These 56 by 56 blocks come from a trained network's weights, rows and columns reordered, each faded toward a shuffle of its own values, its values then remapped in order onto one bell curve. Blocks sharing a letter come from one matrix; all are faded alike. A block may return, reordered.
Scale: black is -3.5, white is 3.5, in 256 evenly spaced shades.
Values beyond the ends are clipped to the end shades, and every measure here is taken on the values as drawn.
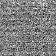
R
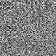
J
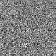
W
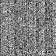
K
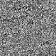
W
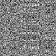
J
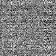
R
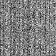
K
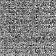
R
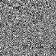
J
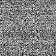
R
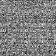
R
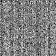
K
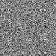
J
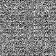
R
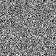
W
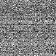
R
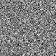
J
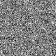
W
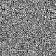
J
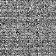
R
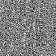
J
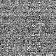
R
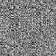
J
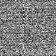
R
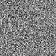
W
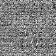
R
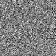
W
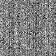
K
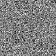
W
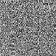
W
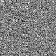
W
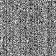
K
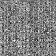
K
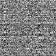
R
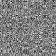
J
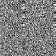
J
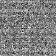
R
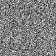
J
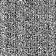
K
